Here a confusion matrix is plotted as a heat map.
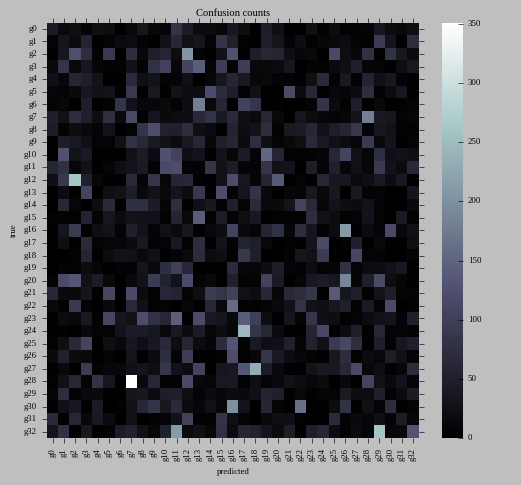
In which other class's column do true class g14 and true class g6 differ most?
g13
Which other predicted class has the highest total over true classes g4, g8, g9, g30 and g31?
g16
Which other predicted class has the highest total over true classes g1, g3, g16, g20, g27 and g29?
g26
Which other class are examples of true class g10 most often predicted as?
g19
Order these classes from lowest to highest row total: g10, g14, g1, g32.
g1, g14, g10, g32
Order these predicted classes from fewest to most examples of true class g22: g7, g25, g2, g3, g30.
g3, g25, g7, g2, g30
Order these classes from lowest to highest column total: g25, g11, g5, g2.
g5, g25, g2, g11
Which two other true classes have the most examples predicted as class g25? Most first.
g21, g2
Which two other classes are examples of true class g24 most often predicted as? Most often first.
g17, g18
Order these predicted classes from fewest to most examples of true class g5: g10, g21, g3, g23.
g10, g3, g23, g21
